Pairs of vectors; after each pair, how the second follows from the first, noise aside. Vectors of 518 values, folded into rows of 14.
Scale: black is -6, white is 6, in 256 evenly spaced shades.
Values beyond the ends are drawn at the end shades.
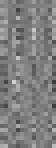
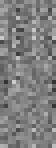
copied.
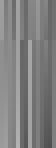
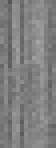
wrapped around, negated, shrunk.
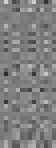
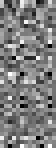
reversed, scaled up.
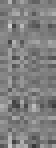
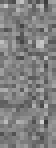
reversed, negated.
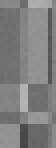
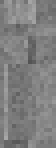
reversed, negated, shrunk.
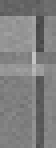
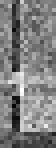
reversed, scaled up.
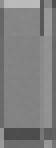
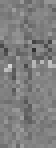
wrapped around, partly zeroed.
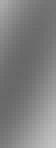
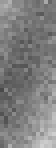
copied.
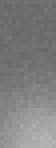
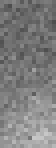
copied.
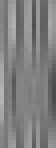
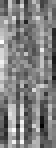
reversed, negated, scaled up.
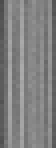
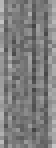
reversed, negated.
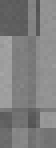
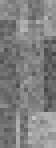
reversed, negated.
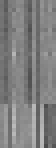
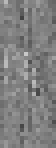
wrapped around, partly zeroed.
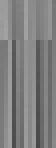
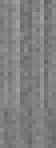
reversed, negated, shrunk.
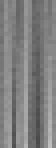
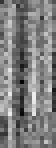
wrapped around, scaled up.
